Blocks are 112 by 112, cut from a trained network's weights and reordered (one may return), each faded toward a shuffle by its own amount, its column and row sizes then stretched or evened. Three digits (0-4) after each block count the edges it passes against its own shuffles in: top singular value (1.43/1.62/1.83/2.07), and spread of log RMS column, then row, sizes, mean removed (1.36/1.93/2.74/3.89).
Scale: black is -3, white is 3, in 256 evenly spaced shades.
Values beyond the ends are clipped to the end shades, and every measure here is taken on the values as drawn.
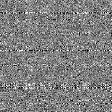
4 1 3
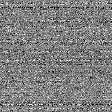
2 1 3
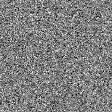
1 0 2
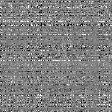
3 3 4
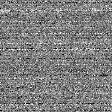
3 1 3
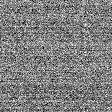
2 0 0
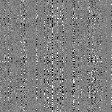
3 4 2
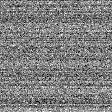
4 1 0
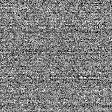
2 1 1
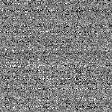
0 2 3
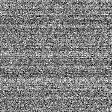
4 1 0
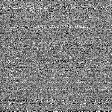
0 1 3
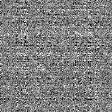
3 3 1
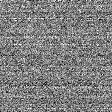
2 0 2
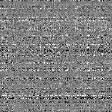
3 3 4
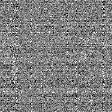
3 3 1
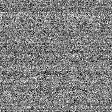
1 1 1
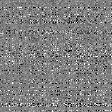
0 3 4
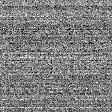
4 1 2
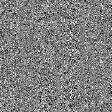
0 3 1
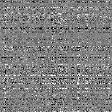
3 3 4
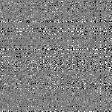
1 3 4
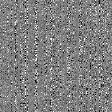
0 4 0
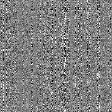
0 4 0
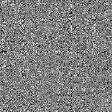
0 3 3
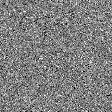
1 0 1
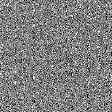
0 3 0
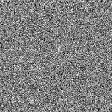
4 0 0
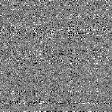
3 2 3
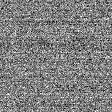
1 0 1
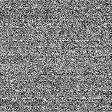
1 1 2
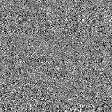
2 0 2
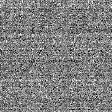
2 2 1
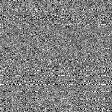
4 0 3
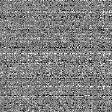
4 3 3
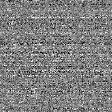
3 2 3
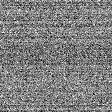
3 0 0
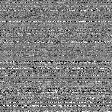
3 0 4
